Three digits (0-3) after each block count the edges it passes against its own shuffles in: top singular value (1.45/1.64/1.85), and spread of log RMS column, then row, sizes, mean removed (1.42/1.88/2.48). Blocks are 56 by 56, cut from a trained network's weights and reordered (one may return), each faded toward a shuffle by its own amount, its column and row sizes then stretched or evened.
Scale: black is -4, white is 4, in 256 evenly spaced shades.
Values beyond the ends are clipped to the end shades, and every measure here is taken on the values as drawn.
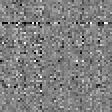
2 2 2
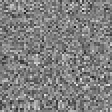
2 0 1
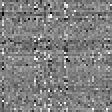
1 2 1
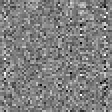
2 3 0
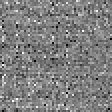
0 1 0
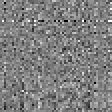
2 3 1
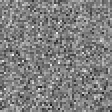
0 0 0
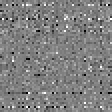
0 2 3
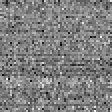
1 0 1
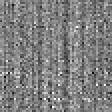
3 0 2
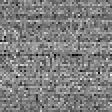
3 0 1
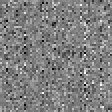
0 3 0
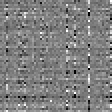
3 3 0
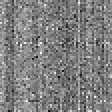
3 0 1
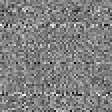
3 1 3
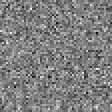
0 0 1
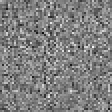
2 1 1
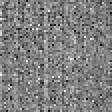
1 1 0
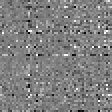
0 2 3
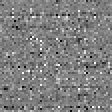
0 1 2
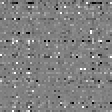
1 1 3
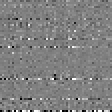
3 0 3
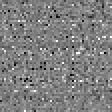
0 0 2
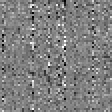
0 3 1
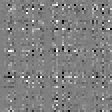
2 3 3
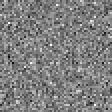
0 0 1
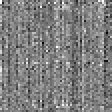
3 2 1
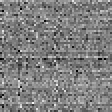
2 1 0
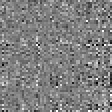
3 3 2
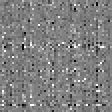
1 2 2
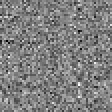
2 2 0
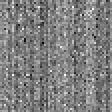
3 1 0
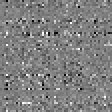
0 2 3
